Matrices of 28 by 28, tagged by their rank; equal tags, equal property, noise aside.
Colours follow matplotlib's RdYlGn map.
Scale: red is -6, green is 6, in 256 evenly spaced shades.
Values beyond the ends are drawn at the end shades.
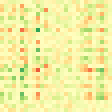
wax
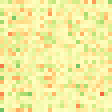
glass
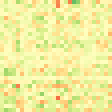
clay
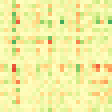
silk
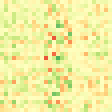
glass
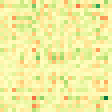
clay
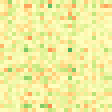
clay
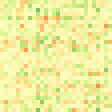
glass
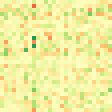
clay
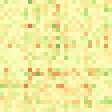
clay
